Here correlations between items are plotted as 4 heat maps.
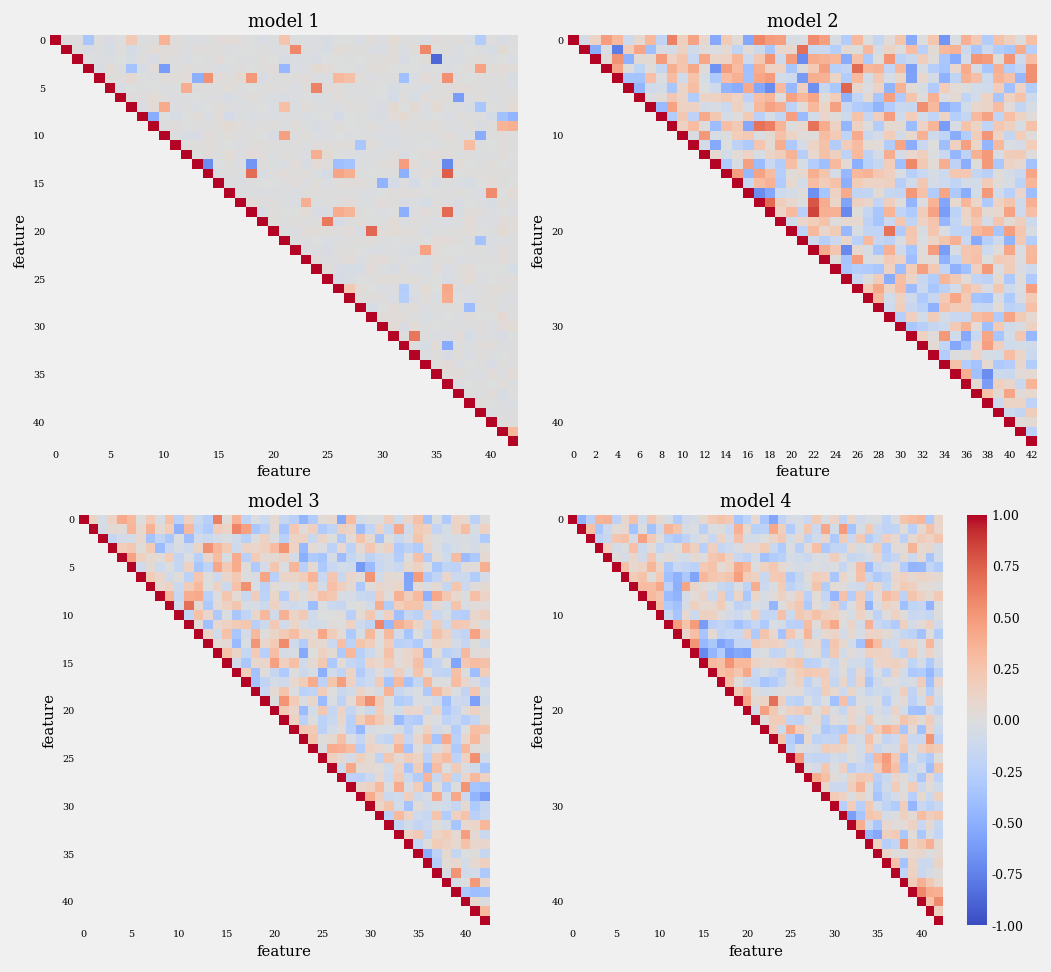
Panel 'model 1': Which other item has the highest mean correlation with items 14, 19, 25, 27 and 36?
18
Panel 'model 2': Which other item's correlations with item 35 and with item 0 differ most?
34
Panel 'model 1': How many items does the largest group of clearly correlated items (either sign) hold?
8
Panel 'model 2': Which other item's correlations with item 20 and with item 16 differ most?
22
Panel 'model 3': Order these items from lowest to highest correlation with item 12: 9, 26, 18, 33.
33, 9, 26, 18
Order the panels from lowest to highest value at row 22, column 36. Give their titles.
model 1, model 3, model 2, model 4
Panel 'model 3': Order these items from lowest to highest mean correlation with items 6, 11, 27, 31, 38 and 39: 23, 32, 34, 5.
32, 5, 34, 23
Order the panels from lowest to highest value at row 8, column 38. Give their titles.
model 4, model 1, model 3, model 2
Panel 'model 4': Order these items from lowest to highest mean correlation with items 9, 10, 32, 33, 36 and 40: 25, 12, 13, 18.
12, 13, 18, 25
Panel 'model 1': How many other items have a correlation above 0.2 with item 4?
5
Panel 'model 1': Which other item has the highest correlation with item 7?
10
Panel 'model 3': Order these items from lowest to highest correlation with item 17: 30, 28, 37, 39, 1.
30, 37, 28, 39, 1
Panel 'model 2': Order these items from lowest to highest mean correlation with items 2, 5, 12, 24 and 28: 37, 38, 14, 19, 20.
14, 19, 20, 37, 38
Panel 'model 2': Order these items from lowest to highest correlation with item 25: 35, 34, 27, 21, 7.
7, 27, 21, 35, 34
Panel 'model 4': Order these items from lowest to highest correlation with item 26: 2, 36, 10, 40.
40, 2, 10, 36
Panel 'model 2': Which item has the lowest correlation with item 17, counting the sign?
16
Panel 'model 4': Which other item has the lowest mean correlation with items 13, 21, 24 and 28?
17
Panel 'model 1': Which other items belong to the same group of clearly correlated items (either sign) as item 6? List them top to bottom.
37
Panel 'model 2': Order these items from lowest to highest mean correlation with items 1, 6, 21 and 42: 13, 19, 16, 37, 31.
37, 16, 13, 19, 31
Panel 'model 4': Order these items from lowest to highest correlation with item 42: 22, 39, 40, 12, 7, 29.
12, 22, 7, 29, 39, 40
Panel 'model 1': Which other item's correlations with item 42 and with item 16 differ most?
40
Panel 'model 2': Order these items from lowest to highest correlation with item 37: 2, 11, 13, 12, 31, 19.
31, 13, 11, 19, 12, 2
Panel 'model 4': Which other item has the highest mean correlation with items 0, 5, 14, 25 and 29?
9
